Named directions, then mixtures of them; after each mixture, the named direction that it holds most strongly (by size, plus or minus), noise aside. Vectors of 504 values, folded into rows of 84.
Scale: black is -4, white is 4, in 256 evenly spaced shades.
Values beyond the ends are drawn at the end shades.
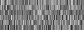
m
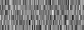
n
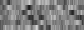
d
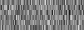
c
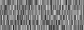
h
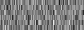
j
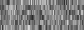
d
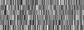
j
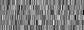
j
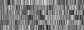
d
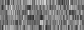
d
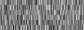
h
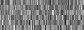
n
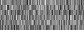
c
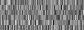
j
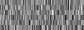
n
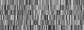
m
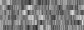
d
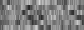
d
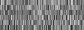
m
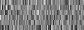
n
